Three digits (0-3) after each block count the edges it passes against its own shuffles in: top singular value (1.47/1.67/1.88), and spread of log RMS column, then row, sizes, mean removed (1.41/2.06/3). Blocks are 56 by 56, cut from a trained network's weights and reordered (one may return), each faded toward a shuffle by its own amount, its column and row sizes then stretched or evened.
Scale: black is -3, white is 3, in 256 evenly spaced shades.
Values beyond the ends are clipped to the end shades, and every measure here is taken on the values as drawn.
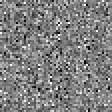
0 2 0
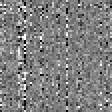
1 3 0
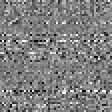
3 1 3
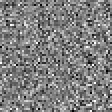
1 1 1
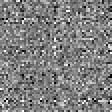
2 1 2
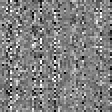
2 3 0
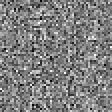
1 1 0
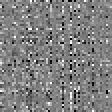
0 3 2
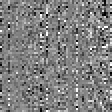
0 3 0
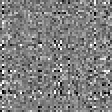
3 2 2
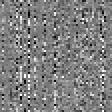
0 3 1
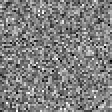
0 0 0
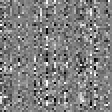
3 3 1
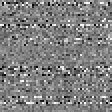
1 0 3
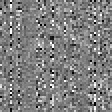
0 3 0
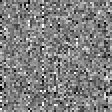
0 2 0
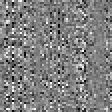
2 3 0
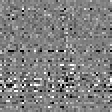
1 2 3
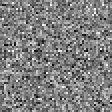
0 0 1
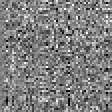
2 2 1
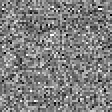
1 0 0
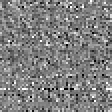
0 1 2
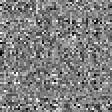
1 0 2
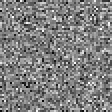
1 0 1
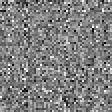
0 1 2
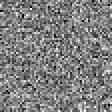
0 0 0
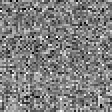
1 0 1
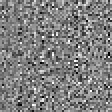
2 2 0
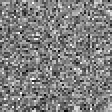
1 0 0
